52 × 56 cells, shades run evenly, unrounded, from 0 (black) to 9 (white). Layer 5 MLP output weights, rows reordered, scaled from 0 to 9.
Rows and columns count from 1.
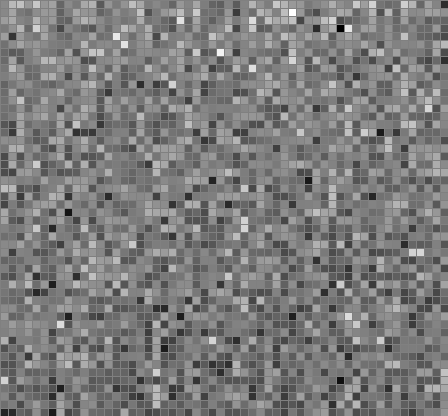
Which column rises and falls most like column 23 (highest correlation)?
37
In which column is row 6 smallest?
48
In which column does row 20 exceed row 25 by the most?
14
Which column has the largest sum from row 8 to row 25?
42
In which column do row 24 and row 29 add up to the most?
31
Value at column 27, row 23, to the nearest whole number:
1
